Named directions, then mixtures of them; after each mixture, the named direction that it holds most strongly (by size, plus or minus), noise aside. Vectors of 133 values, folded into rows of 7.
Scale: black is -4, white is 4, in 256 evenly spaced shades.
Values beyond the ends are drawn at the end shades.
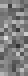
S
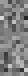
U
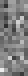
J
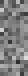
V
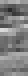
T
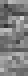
T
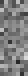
V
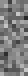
U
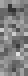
S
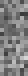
V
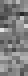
T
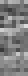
T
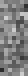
J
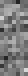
T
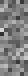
V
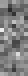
S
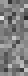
U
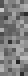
V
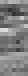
T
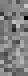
U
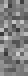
S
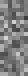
S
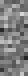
V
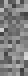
V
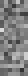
V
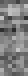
T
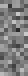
S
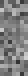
V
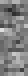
T
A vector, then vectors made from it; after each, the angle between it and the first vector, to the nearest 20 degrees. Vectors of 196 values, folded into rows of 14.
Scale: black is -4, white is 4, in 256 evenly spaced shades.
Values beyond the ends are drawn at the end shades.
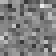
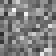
80 degrees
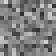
40 degrees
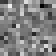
160 degrees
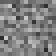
120 degrees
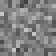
80 degrees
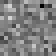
160 degrees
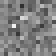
60 degrees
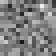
40 degrees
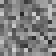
60 degrees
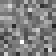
140 degrees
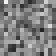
80 degrees
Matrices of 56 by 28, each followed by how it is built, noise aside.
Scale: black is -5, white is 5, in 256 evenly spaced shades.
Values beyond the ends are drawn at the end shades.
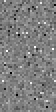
sparse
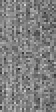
blocks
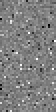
sparse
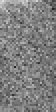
smooth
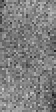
smooth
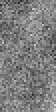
smooth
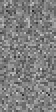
repeating columns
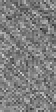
Toeplitz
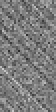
Toeplitz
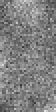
smooth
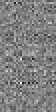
low rank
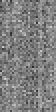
blocks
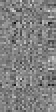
low rank
